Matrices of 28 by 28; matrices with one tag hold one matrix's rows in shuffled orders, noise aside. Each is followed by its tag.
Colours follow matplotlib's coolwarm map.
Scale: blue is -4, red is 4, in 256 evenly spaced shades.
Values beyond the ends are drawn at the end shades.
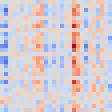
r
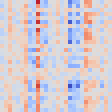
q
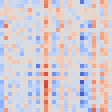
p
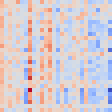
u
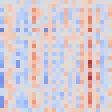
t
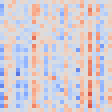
t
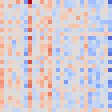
u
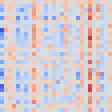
t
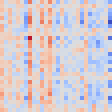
u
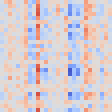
q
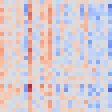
u
